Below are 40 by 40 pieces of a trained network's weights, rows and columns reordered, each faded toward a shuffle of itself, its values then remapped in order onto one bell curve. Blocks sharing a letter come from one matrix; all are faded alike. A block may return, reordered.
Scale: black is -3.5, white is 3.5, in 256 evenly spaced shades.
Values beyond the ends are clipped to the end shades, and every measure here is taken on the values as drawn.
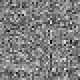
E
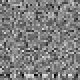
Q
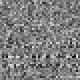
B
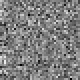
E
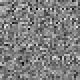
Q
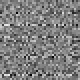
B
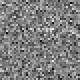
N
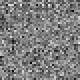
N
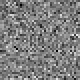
N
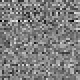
B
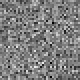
N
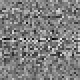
B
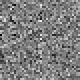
E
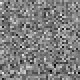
N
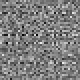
B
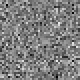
E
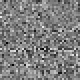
Q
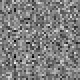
E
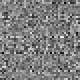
B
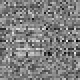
B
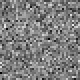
N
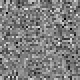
N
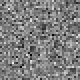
N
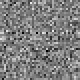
Q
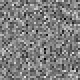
N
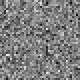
E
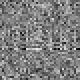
Q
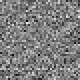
N
